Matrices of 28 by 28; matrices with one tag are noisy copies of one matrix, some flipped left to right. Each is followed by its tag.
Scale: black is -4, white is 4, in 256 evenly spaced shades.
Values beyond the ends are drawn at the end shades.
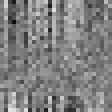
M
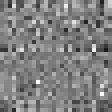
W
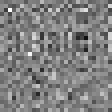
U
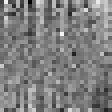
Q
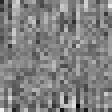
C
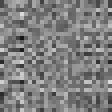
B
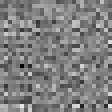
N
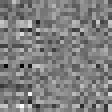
N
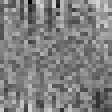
Q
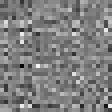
N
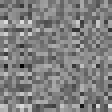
N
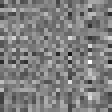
B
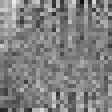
Q
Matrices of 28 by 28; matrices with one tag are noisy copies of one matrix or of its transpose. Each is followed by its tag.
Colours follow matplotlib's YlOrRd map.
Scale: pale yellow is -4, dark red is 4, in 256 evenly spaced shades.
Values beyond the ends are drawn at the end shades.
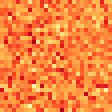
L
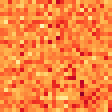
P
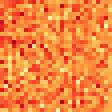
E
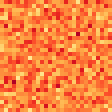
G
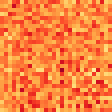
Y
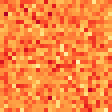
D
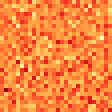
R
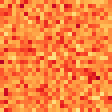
D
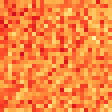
E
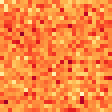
Y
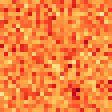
D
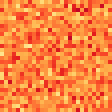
G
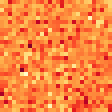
P
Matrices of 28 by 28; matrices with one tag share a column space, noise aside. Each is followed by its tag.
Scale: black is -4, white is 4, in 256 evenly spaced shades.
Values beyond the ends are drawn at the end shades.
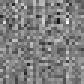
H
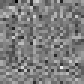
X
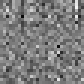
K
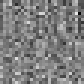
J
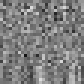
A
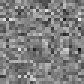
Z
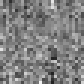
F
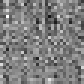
H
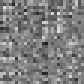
J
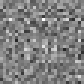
Z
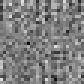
K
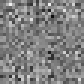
K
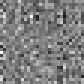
K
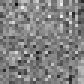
K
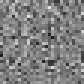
X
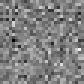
Z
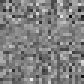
K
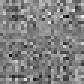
K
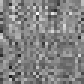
J
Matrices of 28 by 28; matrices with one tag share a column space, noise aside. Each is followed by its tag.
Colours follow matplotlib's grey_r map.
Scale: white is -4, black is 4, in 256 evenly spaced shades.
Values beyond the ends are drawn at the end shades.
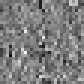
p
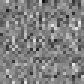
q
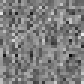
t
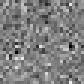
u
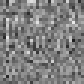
q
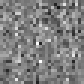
t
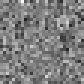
q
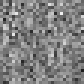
t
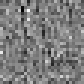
p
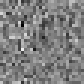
q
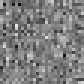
t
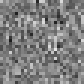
q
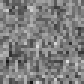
p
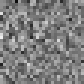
q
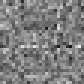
u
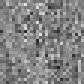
t
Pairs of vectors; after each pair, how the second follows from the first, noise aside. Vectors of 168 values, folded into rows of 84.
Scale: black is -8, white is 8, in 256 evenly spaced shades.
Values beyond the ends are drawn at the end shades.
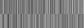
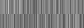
wrapped around.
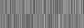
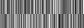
negated, scaled up.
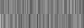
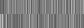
sign-scrambled.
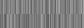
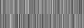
wrapped around.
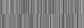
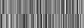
wrapped around, scaled up.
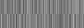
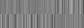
wrapped around, negated, partly zeroed.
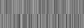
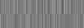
reversed, negated, shrunk.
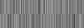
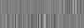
reversed, negated, partly zeroed.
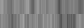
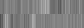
wrapped around, negated, partly zeroed.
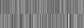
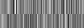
reversed, scaled up.
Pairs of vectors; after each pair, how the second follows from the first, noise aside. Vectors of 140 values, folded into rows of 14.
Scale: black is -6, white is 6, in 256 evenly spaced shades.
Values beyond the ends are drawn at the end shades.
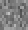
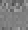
reversed, negated, partly zeroed.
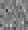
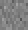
reversed, shrunk.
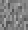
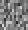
negated, scaled up.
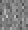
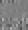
partly zeroed.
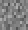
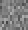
shuffled.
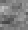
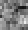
reversed, scaled up.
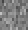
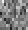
negated, scaled up.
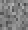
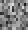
scaled up.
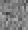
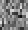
reversed, scaled up.
